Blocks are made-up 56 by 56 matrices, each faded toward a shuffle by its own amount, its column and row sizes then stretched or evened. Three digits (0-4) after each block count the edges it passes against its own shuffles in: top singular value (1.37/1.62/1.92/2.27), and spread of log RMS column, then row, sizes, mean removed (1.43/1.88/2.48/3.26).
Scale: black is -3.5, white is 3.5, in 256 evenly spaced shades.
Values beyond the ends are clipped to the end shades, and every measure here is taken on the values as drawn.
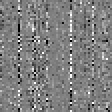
4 4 0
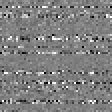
2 0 4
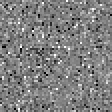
1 0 0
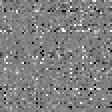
1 2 3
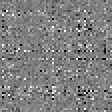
2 2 3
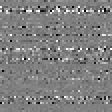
3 0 4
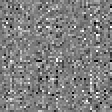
2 2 1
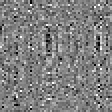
3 2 0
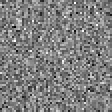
2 0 0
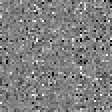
1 2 2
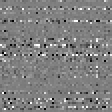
2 1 4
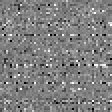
3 1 3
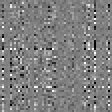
4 4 2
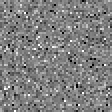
1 0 1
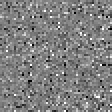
0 1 2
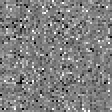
1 0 1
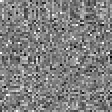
3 0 0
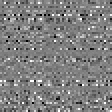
3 0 4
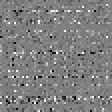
0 1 3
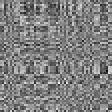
4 1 3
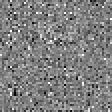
2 1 2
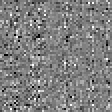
1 3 1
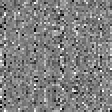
3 3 0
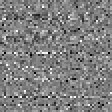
3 0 2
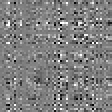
4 4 4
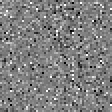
0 1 0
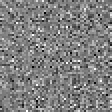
3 1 1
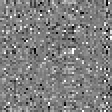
3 2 1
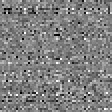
3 1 3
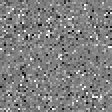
1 0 1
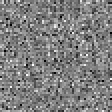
2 1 0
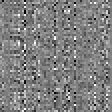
3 4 0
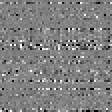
3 0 4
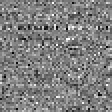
3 0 2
